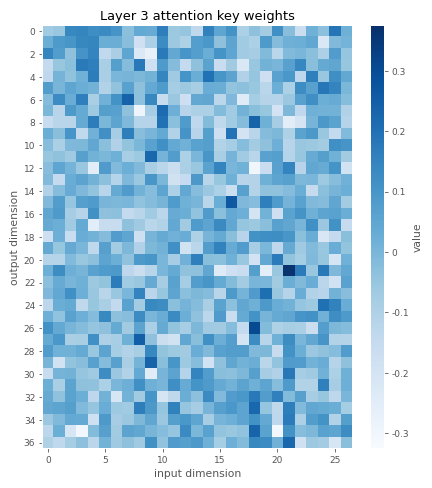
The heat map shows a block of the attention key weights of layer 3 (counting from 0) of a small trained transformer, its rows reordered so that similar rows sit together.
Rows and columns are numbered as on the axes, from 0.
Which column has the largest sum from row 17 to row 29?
21
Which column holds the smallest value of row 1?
24
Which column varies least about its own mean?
26
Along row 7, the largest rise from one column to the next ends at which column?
10
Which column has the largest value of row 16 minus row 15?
14
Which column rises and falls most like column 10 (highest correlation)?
4
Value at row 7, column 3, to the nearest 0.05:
0.05
